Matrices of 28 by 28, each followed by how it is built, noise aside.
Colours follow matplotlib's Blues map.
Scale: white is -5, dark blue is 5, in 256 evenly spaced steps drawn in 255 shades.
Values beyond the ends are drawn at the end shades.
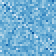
diagonal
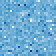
sparse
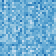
blocks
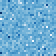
sparse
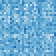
blocks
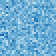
uneven columns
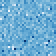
sparse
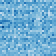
blocks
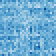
blocks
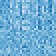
low rank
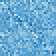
diagonal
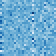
uneven columns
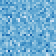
low rank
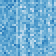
blocks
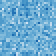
low rank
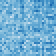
blocks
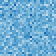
low rank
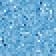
sparse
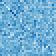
diagonal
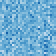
low rank
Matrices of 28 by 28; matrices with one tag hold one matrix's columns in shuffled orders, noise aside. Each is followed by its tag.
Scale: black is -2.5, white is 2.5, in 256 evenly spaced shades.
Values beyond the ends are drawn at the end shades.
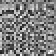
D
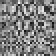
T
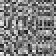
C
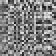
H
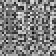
H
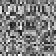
T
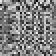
H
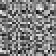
D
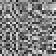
D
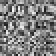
T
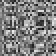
C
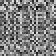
H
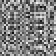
H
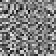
D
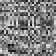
C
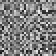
D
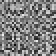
D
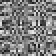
C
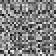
D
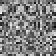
T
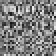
T
